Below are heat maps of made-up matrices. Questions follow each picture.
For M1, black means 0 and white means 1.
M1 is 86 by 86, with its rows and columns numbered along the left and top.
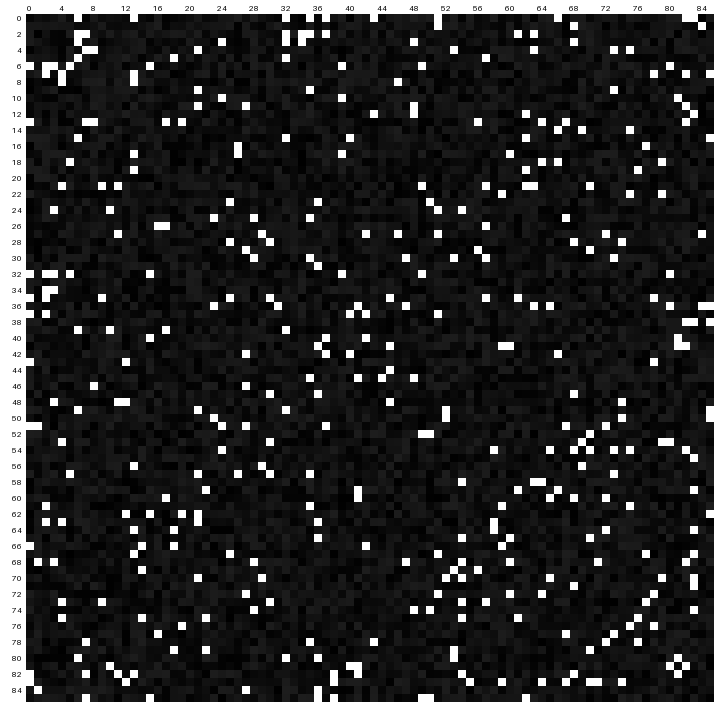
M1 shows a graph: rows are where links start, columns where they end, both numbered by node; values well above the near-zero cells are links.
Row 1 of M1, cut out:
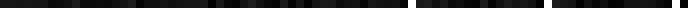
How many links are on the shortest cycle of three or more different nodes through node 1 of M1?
4
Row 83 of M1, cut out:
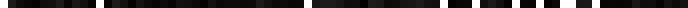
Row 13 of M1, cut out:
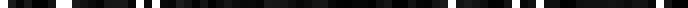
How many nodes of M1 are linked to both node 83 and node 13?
3
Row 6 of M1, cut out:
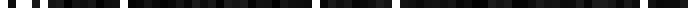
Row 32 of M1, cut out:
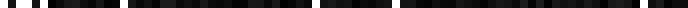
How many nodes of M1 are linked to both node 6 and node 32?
8
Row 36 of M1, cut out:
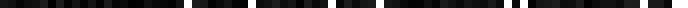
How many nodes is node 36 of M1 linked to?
9
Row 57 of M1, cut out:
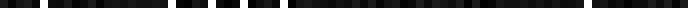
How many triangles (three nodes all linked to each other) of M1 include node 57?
2
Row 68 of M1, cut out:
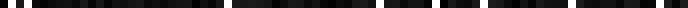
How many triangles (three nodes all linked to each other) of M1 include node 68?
1
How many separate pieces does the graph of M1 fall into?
3
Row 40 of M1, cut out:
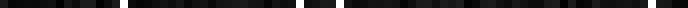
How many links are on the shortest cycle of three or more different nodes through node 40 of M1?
3
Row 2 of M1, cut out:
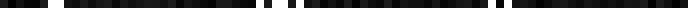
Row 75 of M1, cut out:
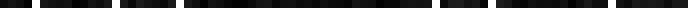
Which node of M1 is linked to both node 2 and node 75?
node 61
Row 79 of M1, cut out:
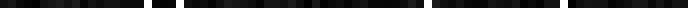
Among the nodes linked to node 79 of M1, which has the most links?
node 70
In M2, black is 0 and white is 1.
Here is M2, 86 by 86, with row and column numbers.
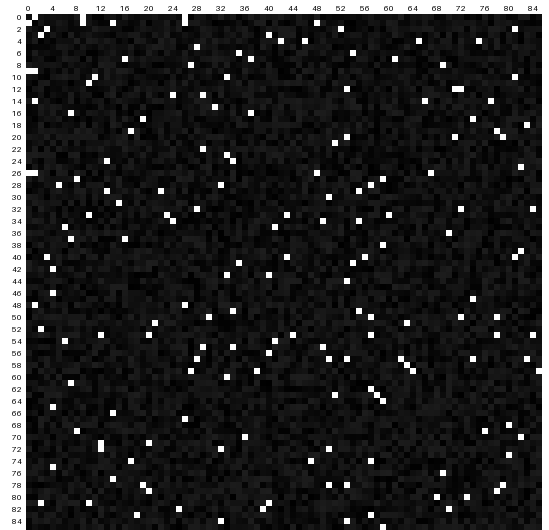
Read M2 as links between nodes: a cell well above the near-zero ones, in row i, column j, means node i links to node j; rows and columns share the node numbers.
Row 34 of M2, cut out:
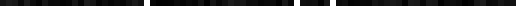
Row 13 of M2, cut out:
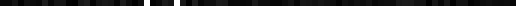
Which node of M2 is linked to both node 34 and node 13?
node 24
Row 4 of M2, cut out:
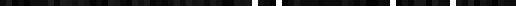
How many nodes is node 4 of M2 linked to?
4
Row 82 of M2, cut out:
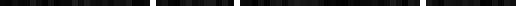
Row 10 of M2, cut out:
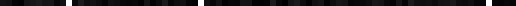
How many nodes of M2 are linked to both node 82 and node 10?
0
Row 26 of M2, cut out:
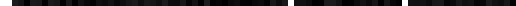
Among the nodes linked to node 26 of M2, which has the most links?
node 1
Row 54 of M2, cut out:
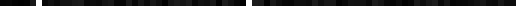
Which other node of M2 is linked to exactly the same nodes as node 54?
node 35
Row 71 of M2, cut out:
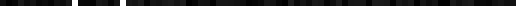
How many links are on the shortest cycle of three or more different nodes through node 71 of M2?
4
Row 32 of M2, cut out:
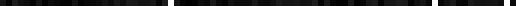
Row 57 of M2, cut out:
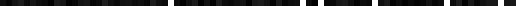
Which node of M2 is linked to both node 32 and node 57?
node 28
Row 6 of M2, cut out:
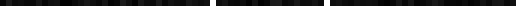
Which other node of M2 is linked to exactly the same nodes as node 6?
node 41
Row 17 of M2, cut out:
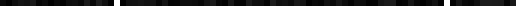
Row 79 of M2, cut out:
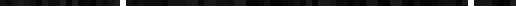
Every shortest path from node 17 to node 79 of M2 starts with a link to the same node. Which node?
node 19
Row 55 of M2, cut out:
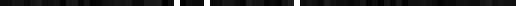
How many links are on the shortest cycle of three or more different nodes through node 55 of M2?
3
